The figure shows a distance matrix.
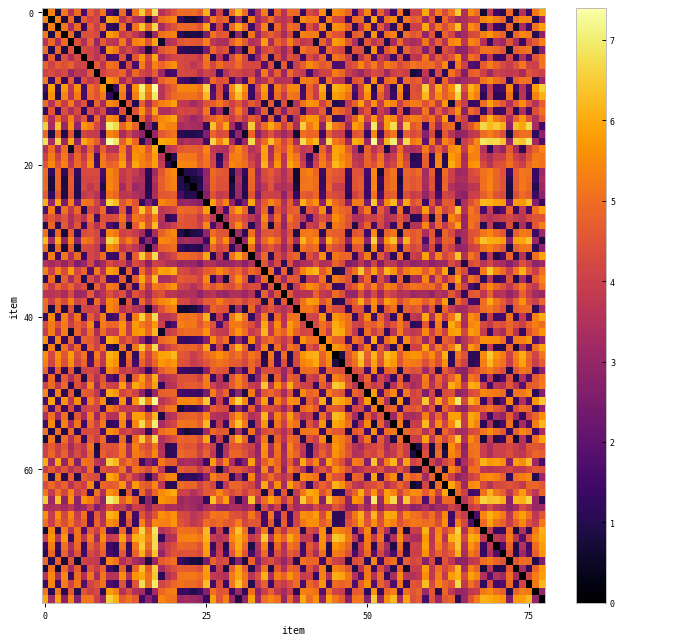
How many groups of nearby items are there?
7
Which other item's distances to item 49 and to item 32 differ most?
75
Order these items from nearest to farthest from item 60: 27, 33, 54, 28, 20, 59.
27, 20, 33, 28, 54, 59
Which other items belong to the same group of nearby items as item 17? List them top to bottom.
15, 25, 30, 59, 64, 77
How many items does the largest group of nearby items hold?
21
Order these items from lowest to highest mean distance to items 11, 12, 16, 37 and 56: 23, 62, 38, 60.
23, 38, 60, 62
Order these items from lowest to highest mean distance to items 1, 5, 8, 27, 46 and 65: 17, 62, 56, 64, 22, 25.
22, 62, 25, 64, 17, 56
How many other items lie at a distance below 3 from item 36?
10
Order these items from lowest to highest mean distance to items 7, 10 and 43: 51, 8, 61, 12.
12, 61, 51, 8
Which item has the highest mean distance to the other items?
17
